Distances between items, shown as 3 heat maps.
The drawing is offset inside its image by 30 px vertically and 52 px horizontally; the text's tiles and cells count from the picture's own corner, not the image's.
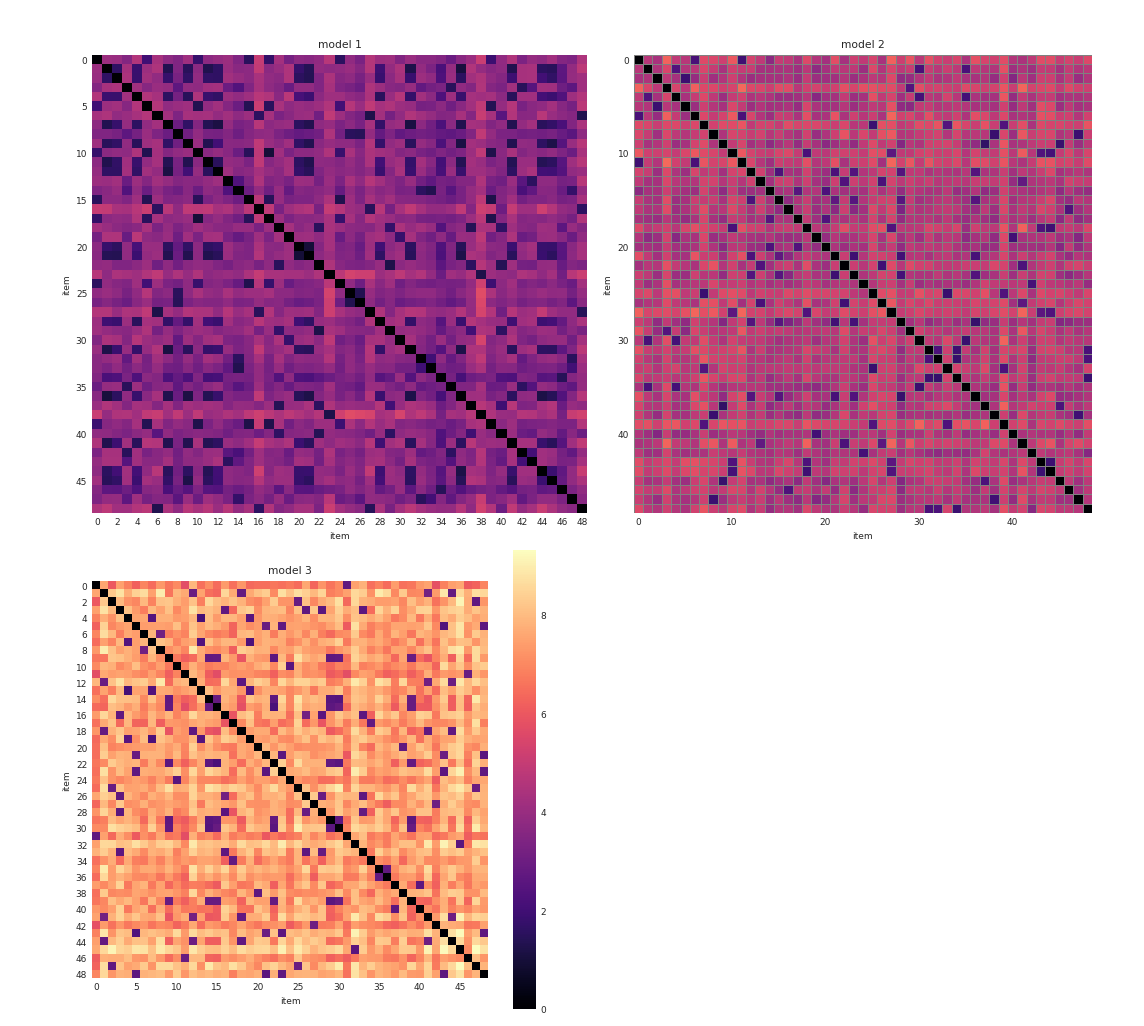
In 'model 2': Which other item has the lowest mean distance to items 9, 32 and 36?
28
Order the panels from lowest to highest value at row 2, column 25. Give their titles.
model 3, model 1, model 2
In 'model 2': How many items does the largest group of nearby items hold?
6
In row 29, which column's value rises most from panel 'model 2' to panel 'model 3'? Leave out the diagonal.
3
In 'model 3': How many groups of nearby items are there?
16
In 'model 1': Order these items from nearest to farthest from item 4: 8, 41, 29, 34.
41, 34, 8, 29
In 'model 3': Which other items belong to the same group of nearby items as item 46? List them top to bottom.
11
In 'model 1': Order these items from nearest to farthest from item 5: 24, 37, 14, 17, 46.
17, 24, 14, 46, 37
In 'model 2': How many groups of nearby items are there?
15
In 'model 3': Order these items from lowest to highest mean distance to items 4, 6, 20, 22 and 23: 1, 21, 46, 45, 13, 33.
13, 21, 46, 33, 1, 45
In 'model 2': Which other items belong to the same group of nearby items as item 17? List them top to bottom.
14, 20
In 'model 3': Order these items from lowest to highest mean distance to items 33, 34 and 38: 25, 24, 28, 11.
28, 24, 11, 25
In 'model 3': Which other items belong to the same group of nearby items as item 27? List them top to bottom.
42
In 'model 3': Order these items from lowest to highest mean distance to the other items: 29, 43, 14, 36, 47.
29, 14, 36, 43, 47
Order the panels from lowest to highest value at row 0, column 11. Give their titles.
model 2, model 1, model 3
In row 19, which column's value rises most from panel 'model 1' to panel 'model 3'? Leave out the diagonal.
30
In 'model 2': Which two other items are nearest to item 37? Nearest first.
9, 45
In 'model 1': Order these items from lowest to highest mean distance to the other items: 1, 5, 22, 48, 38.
1, 22, 5, 48, 38
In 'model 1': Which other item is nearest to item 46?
34
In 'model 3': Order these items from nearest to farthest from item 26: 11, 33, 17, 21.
33, 17, 11, 21
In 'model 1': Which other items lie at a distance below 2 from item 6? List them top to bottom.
16, 27, 48
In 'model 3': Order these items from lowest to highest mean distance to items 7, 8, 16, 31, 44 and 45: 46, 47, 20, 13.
13, 46, 20, 47
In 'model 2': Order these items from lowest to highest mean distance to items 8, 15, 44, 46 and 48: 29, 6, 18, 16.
16, 18, 29, 6
